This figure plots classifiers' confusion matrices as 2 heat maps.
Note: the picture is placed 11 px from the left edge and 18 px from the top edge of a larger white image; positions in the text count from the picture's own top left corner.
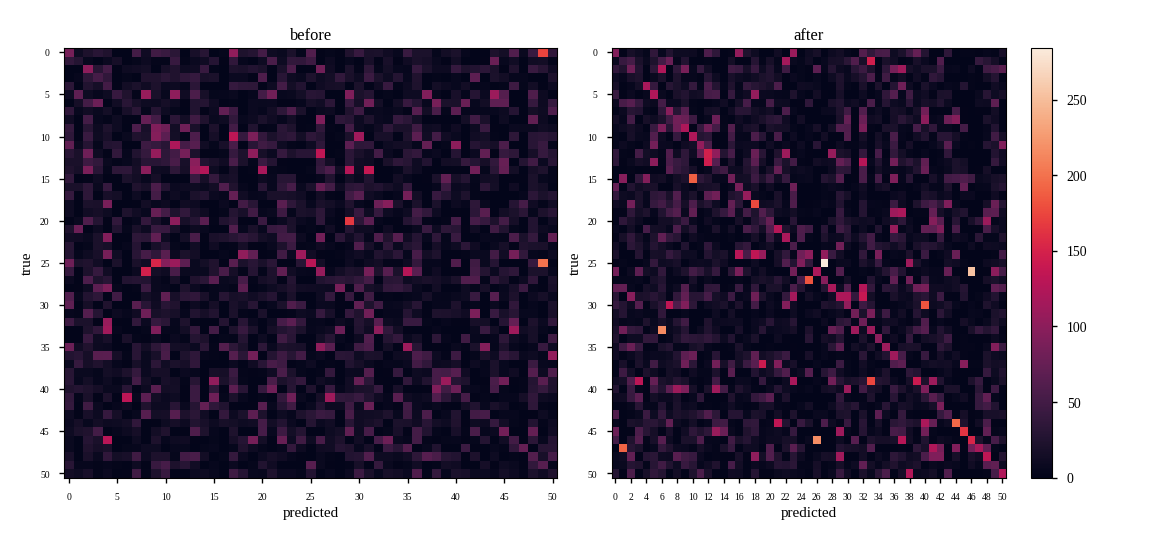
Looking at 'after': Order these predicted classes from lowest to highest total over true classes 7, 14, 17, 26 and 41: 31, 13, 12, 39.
31, 39, 12, 13
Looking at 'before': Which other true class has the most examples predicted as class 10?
25
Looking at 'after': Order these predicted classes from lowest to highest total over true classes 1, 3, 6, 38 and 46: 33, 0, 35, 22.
0, 35, 22, 33
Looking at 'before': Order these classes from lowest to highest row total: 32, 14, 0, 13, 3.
3, 32, 13, 0, 14
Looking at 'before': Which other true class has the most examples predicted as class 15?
39
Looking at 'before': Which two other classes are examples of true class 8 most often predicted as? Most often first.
26, 48
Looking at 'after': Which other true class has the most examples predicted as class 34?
24
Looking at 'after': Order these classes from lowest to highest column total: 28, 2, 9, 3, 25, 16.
25, 28, 16, 3, 2, 9
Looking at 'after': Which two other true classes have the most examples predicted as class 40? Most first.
30, 44
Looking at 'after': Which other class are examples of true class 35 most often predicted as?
49
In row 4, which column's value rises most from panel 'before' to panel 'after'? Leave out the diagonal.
37
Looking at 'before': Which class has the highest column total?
9
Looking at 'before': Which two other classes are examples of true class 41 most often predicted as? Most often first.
6, 27
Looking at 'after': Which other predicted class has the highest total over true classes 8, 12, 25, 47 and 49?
27
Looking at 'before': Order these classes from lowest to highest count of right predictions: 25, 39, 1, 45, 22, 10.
1, 22, 10, 45, 39, 25
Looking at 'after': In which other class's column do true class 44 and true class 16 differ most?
21
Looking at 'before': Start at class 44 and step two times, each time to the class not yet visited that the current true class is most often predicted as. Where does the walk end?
29
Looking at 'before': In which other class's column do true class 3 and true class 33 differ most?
46
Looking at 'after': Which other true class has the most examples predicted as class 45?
37
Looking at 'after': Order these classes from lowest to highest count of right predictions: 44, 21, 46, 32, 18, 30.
32, 30, 21, 46, 18, 44
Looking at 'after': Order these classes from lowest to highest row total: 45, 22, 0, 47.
22, 0, 45, 47
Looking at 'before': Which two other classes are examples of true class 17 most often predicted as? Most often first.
35, 30
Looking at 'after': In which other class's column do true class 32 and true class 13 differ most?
12
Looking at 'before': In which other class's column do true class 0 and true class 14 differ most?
49
